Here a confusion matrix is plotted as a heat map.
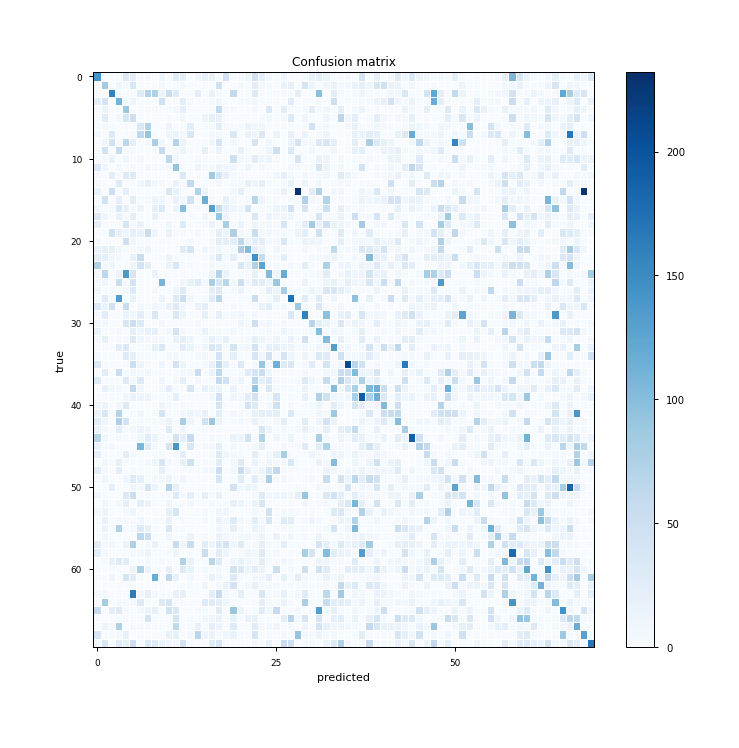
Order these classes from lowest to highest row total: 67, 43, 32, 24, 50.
43, 32, 67, 50, 24
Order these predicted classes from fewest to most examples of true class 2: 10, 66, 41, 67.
41, 67, 10, 66
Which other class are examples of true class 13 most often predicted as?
48
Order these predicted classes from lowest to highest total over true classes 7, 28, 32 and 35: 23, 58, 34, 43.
34, 58, 23, 43
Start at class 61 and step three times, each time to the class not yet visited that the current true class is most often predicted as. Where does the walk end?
66
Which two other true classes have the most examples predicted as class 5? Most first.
63, 57
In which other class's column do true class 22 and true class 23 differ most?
38
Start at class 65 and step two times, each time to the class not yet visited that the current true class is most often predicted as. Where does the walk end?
57
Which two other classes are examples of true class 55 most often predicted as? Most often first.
36, 3
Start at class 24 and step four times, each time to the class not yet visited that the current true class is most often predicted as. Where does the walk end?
53
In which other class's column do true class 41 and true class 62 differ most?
67
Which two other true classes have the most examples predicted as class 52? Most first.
6, 7
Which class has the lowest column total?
14
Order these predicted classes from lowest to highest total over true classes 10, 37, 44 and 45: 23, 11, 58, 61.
61, 58, 23, 11
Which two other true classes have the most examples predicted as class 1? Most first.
64, 24
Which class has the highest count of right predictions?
35
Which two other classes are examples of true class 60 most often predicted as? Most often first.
63, 6
